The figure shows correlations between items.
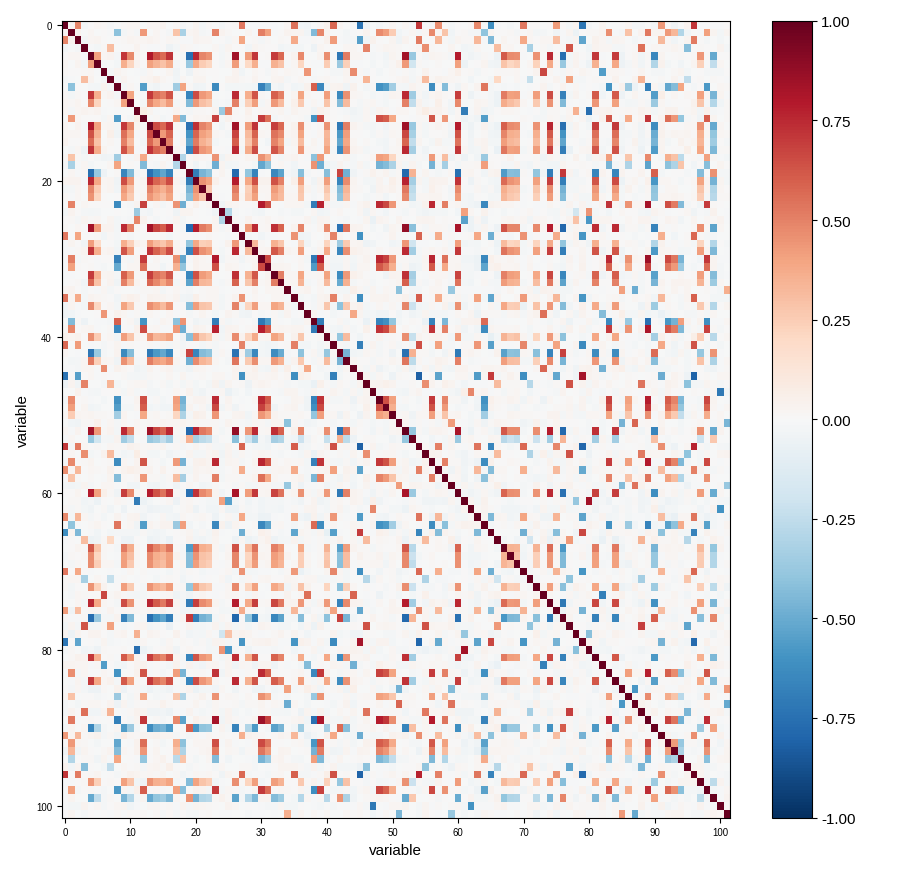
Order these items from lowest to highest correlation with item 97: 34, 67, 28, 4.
34, 28, 67, 4
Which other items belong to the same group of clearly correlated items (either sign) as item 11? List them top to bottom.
24, 25, 61, 78, 80
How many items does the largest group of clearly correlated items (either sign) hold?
35
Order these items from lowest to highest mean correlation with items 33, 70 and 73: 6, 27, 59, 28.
59, 28, 27, 6
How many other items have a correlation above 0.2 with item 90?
5
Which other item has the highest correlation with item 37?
73
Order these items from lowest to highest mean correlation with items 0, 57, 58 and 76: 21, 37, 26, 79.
79, 26, 21, 37
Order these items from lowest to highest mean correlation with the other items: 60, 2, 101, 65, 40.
65, 101, 2, 40, 60
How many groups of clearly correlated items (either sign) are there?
8
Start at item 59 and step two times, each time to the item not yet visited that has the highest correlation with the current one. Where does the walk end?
51
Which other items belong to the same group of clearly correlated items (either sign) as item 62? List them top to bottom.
47, 100
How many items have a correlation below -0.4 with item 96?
3
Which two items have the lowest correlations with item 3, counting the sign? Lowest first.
95, 71
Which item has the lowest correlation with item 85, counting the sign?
87
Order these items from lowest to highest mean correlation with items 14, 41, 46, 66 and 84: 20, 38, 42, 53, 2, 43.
42, 53, 38, 2, 43, 20
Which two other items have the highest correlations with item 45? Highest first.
79, 65
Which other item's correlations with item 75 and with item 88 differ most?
77
